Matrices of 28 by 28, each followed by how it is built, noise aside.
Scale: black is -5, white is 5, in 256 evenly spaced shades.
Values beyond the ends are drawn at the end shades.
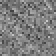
Toeplitz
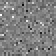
sparse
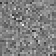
banded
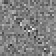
banded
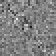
banded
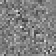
banded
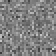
repeating columns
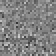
lower triangular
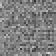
blocks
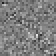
banded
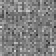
blocks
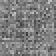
blocks
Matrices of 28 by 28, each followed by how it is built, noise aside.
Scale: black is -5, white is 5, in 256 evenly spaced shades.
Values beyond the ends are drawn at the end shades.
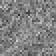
Hankel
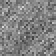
Hankel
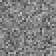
noise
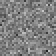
noise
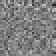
low rank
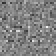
uneven rows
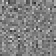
low rank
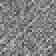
Hankel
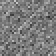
Hankel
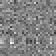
low rank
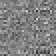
low rank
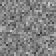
noise
